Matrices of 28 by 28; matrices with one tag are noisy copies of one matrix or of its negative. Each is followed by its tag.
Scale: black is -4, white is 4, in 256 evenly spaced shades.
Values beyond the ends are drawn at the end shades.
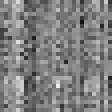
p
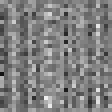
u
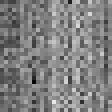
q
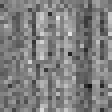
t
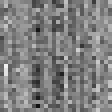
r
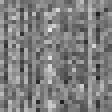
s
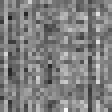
s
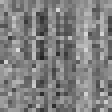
t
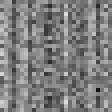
u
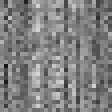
r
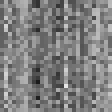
r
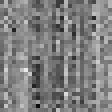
r
